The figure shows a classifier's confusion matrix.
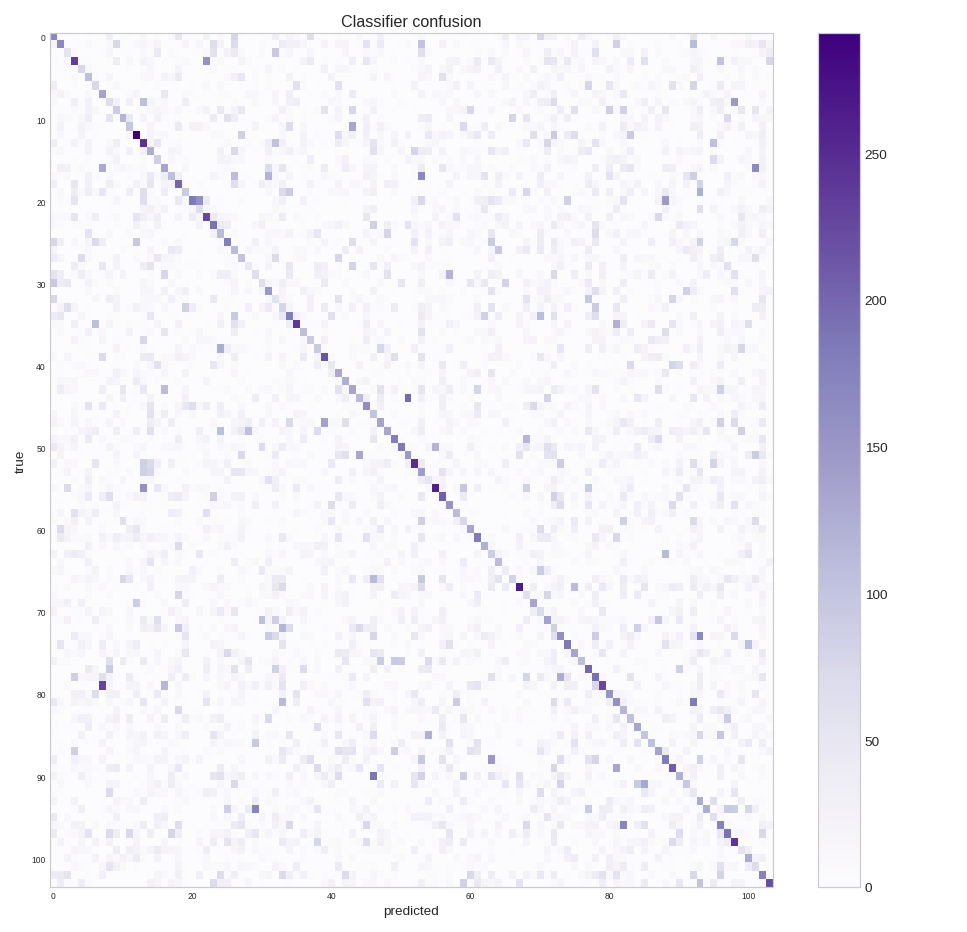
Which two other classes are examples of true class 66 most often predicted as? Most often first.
46, 53
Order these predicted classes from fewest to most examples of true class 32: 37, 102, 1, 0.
1, 37, 102, 0
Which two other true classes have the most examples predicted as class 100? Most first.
74, 94
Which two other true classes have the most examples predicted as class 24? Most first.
38, 48
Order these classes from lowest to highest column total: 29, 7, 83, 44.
44, 29, 83, 7
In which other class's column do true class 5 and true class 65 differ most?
70
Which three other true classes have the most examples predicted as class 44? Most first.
51, 72, 89
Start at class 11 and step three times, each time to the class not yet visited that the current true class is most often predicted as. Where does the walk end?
101
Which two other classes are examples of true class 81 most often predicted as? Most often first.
92, 33
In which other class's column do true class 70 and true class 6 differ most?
77
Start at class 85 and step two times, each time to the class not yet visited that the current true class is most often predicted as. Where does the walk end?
31
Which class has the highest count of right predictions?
12
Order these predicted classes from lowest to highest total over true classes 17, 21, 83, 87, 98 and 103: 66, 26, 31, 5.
66, 5, 26, 31
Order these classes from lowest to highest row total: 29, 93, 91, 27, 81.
93, 27, 91, 29, 81
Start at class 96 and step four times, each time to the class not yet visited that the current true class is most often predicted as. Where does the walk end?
95
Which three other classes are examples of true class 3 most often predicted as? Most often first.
22, 96, 103
